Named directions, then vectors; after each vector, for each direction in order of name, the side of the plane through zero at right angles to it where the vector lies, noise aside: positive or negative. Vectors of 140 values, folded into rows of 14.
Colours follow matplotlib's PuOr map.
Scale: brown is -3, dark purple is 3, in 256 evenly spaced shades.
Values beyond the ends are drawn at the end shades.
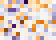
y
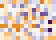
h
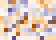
positive, positive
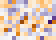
positive, positive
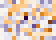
negative, negative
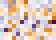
negative, negative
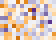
positive, negative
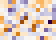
positive, positive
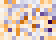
positive, positive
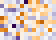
negative, positive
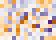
positive, positive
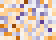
positive, negative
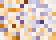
positive, negative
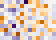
negative, positive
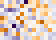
negative, positive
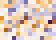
positive, positive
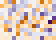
positive, positive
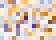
negative, negative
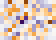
negative, negative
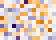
negative, positive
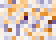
negative, negative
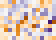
positive, positive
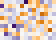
negative, positive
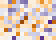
positive, positive
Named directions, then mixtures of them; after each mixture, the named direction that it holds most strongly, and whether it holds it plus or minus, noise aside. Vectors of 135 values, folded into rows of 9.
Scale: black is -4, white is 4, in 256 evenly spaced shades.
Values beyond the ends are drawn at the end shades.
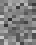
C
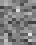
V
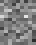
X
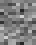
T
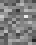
X, plus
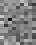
C, plus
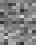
T, plus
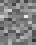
X, plus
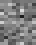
T, minus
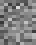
C, minus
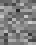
V, minus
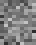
C, minus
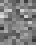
X, plus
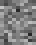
V, minus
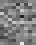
T, minus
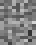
V, minus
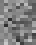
C, plus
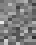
C, plus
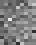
C, minus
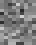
T, plus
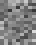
X, minus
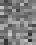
V, minus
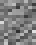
X, minus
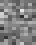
T, minus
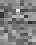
V, plus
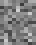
V, plus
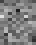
X, plus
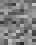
T, plus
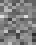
X, plus
